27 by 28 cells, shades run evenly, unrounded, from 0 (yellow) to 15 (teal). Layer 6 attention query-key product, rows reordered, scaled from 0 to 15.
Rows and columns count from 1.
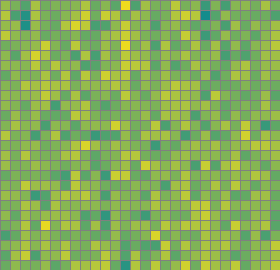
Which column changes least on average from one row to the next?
2
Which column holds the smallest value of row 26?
3
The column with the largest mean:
10
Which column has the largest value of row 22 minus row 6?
11
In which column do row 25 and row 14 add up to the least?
17
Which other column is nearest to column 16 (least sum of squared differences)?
23
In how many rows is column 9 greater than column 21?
12
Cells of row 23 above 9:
5
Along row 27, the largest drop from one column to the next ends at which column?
14
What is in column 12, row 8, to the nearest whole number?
5
